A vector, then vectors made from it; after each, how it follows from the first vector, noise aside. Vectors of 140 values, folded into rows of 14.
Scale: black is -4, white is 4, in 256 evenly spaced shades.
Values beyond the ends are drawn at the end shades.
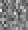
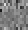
negated, partly zeroed.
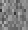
negated, shrunk.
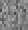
negated, shrunk.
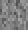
negated, shrunk.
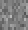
wrapped around, shrunk.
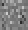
wrapped around, partly zeroed.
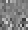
reversed, partly zeroed.
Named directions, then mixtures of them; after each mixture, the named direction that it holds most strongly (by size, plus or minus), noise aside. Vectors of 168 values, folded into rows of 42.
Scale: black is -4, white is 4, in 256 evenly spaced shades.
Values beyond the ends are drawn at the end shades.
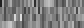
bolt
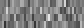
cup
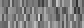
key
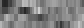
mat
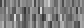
bolt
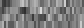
cup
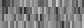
key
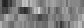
mat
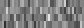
cup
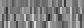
cup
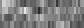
mat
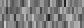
cup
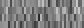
key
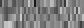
bolt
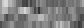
mat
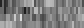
bolt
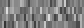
cup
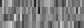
bolt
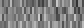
key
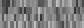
key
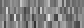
cup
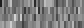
bolt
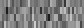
cup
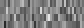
cup
